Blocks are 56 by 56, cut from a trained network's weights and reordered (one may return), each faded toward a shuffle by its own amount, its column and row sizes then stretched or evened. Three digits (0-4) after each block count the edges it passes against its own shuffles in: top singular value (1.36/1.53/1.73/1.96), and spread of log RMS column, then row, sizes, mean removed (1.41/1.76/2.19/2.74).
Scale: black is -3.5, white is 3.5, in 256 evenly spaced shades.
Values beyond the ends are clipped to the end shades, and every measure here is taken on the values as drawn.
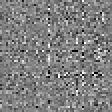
2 3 3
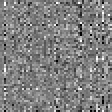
4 4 1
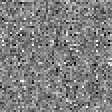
2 2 2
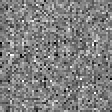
0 2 1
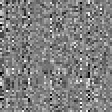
4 4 0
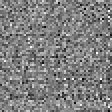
3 2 1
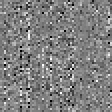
2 4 0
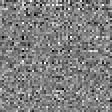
2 1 3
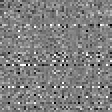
3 2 4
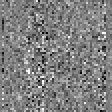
2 4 1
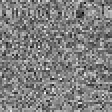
4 0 0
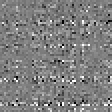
1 3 4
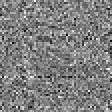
3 1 1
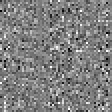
1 4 1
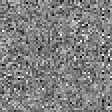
1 2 0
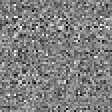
2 1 3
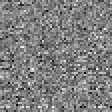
3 1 2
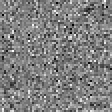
3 3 0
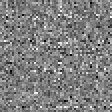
1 2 2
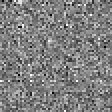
1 1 2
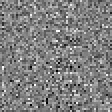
1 2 1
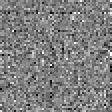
0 2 2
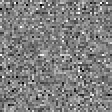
0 1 3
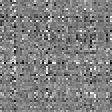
4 4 3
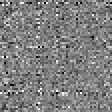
2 2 3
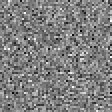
2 0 1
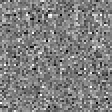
2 1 2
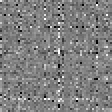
1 3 2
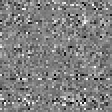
1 2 4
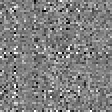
3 3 3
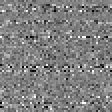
1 1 4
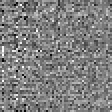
3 3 0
